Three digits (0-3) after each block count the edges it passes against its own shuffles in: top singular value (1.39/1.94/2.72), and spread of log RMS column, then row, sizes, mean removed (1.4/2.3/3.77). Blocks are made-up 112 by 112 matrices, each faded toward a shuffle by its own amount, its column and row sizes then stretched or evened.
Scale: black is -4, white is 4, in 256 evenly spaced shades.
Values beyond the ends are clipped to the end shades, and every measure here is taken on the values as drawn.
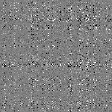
1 2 2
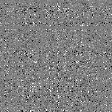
1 2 2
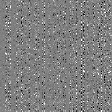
2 3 0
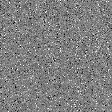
1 1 0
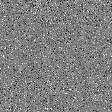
0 0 1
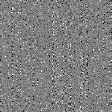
2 2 0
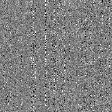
1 2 0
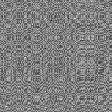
3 1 0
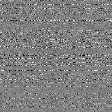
2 0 3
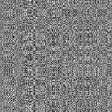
3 3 0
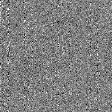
0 2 0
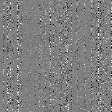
1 3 0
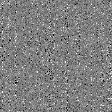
0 2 0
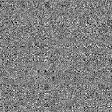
2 1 2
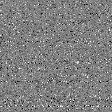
0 0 2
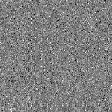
2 1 0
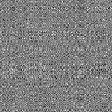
3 0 2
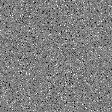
0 1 0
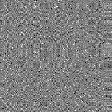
3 1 0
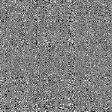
0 2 2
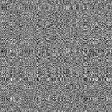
3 2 2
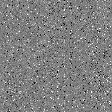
1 1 0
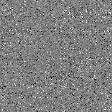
0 1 1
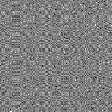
3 1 0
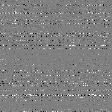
1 1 3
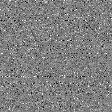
0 0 2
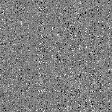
0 2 1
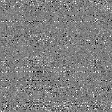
2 1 2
